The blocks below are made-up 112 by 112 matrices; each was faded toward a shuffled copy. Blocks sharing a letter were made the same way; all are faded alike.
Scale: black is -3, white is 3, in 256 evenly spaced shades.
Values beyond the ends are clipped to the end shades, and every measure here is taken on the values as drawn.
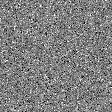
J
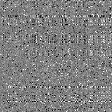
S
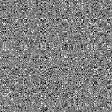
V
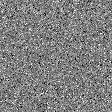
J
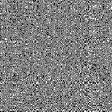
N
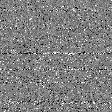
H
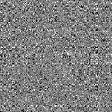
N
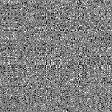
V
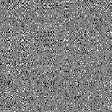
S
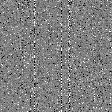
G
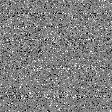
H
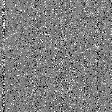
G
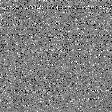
H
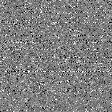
H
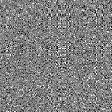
V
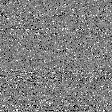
H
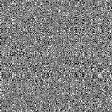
N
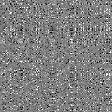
S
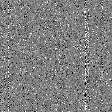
G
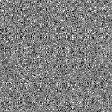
N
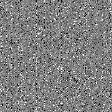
G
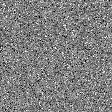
J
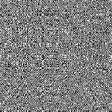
N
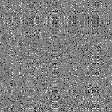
S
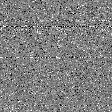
H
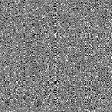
V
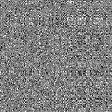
V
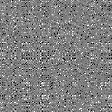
S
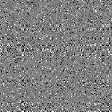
S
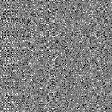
N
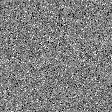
J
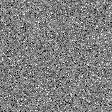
J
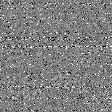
H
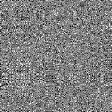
N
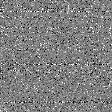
H
